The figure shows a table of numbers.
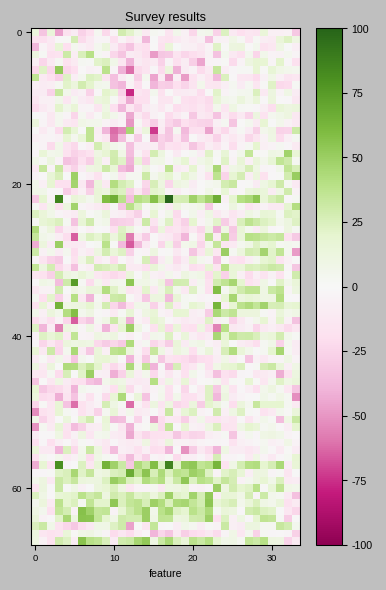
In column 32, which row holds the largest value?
16
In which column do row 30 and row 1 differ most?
14
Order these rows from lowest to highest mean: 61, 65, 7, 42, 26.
7, 26, 65, 42, 61
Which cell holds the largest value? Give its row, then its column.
22, 17
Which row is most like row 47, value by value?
48
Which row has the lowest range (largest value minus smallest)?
54
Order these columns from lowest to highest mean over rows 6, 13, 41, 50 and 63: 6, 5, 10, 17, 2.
10, 2, 17, 5, 6
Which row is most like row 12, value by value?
53
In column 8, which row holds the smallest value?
46
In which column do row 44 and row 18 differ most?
12
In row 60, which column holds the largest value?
23
